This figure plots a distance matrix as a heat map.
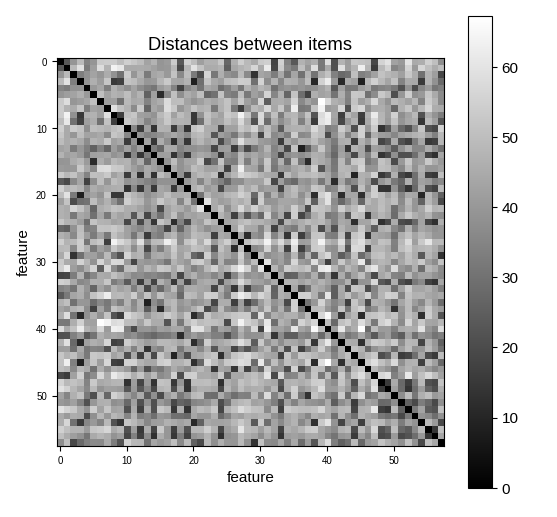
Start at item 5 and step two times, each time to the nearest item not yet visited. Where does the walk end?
37
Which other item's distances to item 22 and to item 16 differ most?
39
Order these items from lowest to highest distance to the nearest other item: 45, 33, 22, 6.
45, 33, 22, 6
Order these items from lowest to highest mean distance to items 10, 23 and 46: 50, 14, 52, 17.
14, 50, 17, 52
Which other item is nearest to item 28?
26
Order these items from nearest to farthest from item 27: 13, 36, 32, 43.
43, 13, 36, 32
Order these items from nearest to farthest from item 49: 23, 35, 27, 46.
46, 23, 27, 35
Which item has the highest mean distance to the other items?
27
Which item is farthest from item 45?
40
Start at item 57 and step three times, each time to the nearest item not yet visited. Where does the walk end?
21
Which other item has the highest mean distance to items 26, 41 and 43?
31
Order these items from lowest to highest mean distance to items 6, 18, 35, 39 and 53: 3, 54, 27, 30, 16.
16, 54, 3, 30, 27
